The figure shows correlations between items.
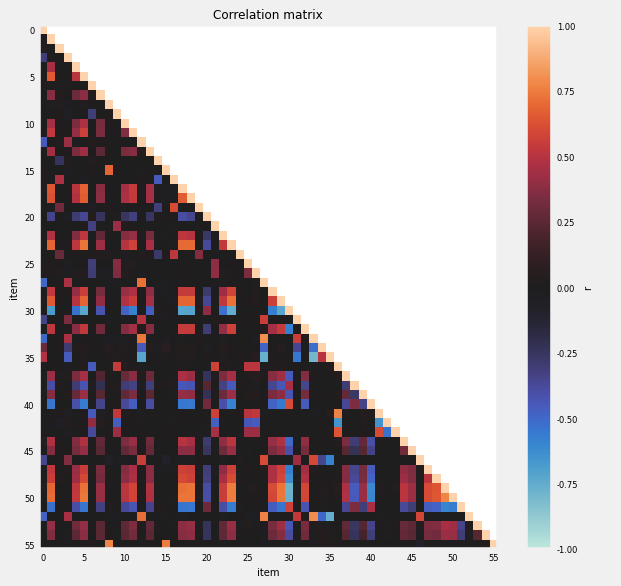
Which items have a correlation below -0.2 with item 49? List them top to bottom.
20, 30, 38, 40, 51
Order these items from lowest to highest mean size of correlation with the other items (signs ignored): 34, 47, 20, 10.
34, 20, 10, 47
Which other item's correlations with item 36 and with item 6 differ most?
41
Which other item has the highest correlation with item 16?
19
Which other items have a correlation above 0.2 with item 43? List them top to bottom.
9, 21, 25, 26, 36, 41
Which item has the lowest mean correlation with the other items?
30
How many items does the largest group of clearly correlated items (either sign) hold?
29
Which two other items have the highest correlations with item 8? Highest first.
55, 15
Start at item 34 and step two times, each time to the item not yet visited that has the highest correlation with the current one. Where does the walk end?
0
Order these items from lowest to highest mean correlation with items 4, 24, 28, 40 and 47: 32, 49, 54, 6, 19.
6, 19, 54, 32, 49
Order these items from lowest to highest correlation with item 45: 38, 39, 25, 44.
38, 25, 39, 44
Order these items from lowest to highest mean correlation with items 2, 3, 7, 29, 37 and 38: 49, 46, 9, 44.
9, 46, 44, 49
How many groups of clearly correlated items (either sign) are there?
5
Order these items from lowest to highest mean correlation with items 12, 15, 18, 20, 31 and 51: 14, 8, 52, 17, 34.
34, 17, 14, 8, 52
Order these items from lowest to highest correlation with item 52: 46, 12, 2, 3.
2, 3, 46, 12
